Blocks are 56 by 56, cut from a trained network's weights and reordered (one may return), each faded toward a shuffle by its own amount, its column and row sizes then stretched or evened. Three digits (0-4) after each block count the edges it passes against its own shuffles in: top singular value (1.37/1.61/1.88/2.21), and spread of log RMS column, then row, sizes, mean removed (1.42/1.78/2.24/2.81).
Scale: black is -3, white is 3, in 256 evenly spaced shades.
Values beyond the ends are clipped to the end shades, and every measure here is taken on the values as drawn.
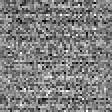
2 2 1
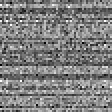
4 1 1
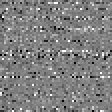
1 0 4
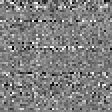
0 1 4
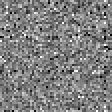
1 0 1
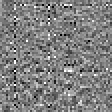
3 2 1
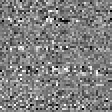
1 1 4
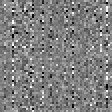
1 4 0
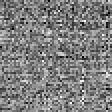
1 3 1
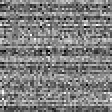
4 2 1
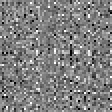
3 3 1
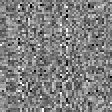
3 2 0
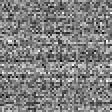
2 1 1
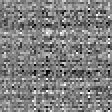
3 4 1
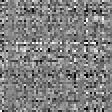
1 4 3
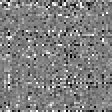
3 3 3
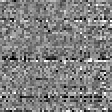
2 3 4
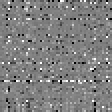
2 2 4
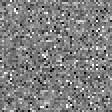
1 0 0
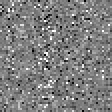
0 2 0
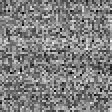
1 2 0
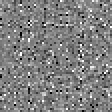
1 3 0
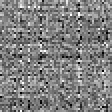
2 4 0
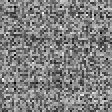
0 2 1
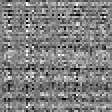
4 4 2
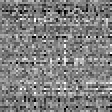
3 3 3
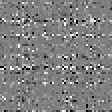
3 4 4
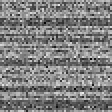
4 0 0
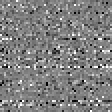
3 1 3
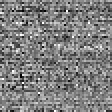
2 2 2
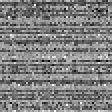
4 0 2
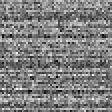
4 1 1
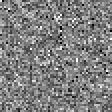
0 0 0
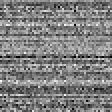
4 0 3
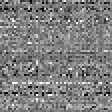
2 3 4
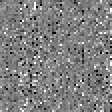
1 3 0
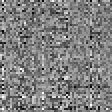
0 4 4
